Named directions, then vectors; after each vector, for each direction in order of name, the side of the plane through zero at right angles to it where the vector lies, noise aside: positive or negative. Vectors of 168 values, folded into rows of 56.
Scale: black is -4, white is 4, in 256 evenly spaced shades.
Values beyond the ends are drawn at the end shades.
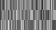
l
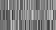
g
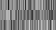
negative, negative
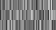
positive, positive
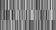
positive, positive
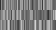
negative, positive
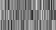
negative, negative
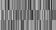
negative, negative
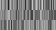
negative, negative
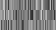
negative, negative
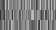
positive, positive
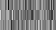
negative, negative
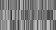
negative, positive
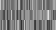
positive, negative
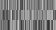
positive, negative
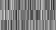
negative, negative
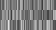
negative, positive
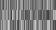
negative, positive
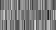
negative, positive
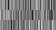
negative, negative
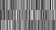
positive, positive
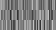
negative, negative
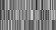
positive, positive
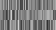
positive, negative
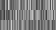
positive, positive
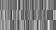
negative, positive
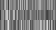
negative, positive
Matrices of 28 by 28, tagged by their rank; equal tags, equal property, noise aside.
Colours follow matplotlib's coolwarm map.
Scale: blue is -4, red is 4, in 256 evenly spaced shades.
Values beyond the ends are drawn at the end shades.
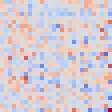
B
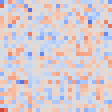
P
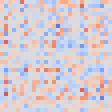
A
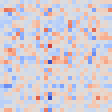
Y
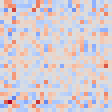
Y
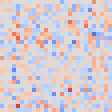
P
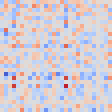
Y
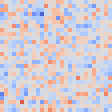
P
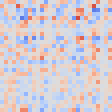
Y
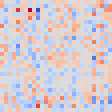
Y
